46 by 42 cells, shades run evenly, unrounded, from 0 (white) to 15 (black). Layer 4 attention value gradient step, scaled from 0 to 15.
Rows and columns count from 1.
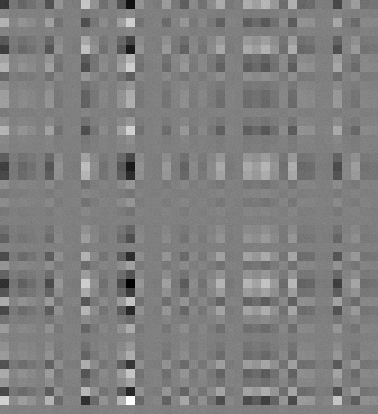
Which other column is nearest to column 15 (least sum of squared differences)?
1
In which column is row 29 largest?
15
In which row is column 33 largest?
45
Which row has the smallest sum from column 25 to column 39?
32
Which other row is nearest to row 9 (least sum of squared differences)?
26
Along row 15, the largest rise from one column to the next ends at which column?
16
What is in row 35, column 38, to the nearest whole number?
10
